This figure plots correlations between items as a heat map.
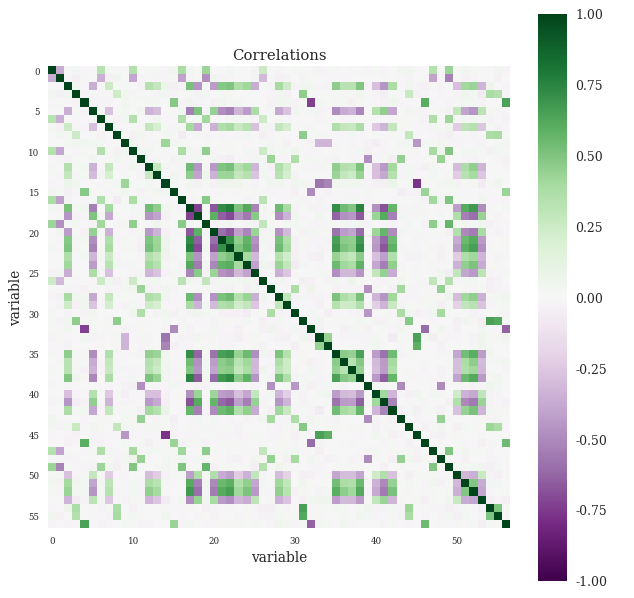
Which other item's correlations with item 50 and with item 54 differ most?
31
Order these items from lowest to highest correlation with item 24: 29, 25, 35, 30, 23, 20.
20, 25, 30, 29, 23, 35
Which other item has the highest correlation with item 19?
49
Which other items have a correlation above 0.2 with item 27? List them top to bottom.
11, 30, 43, 48
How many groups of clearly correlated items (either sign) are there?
6
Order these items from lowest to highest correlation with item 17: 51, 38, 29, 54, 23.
54, 29, 23, 51, 38
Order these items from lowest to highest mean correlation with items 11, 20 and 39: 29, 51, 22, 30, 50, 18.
22, 51, 29, 30, 50, 18
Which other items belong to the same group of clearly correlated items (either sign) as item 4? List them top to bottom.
15, 32, 46, 56
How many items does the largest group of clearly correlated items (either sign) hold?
26
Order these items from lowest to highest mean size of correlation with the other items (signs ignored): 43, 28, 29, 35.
43, 29, 28, 35
